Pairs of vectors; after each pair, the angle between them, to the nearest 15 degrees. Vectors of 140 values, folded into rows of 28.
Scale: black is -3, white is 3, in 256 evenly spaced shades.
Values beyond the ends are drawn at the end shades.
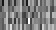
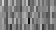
165 degrees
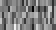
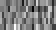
15 degrees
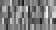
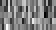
135 degrees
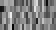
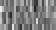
150 degrees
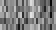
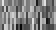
75 degrees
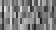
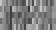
120 degrees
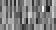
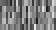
30 degrees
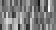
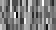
105 degrees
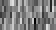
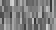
30 degrees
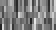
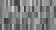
75 degrees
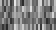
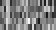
105 degrees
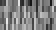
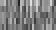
150 degrees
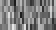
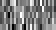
150 degrees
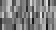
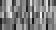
15 degrees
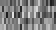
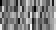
105 degrees
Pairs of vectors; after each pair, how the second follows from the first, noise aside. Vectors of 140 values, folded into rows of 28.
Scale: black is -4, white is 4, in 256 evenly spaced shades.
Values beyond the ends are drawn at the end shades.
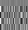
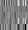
wrapped around, negated, partly zeroed.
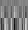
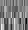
negated.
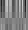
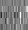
wrapped around, negated, partly zeroed.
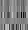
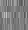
reversed, negated, shrunk.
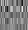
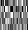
negated, scaled up.
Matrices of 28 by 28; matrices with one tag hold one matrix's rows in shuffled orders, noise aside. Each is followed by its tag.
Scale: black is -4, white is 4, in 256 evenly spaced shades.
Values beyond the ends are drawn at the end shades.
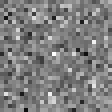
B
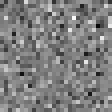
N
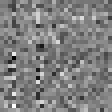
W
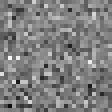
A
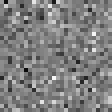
B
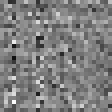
W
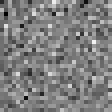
B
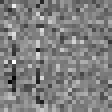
W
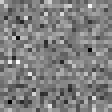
A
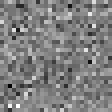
A
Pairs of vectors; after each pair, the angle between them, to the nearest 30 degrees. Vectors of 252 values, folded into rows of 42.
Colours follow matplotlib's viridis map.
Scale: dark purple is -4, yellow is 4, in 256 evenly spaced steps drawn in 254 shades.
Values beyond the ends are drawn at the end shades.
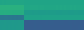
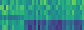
30 degrees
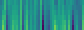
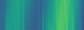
90 degrees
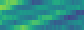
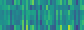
90 degrees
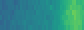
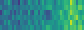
30 degrees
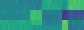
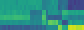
120 degrees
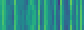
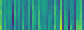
60 degrees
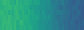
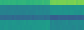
90 degrees
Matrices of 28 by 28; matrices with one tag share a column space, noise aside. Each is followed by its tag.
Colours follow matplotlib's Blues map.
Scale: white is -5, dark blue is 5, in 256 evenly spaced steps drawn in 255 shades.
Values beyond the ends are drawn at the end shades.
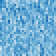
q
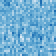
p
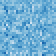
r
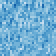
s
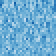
s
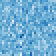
r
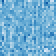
p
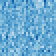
p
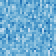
s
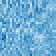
s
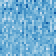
q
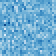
r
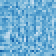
p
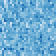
s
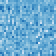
r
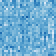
p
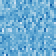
s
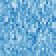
s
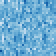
s
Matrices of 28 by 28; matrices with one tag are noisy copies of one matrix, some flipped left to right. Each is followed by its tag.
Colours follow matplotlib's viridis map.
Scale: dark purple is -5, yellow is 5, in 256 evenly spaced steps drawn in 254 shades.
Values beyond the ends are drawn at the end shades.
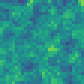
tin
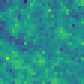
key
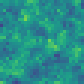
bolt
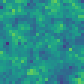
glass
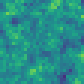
glass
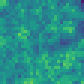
key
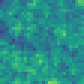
key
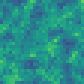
tin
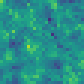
tin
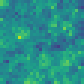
key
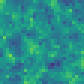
tin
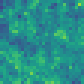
key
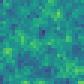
bolt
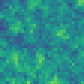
key
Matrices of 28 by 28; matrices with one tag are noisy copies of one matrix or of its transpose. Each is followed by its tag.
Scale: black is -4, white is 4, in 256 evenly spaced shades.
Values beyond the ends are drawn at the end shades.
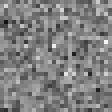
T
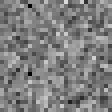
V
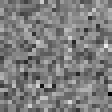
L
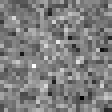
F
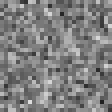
V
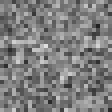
F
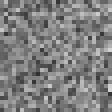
L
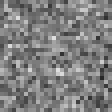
T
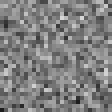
T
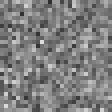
L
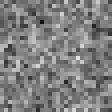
F
